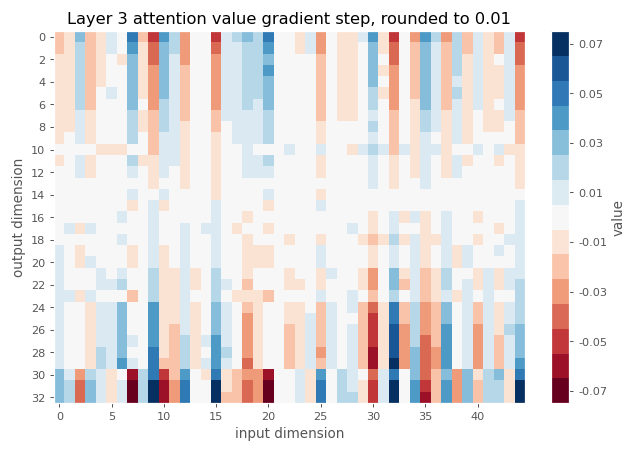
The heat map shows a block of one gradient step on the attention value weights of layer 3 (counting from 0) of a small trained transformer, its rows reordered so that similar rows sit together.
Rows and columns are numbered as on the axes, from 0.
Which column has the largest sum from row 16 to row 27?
32
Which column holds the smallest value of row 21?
30
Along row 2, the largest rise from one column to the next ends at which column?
10
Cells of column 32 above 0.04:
9
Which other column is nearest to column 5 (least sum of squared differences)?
24
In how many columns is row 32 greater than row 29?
24
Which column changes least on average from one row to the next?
21
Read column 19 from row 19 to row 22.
-0.01 -0.01 0 0
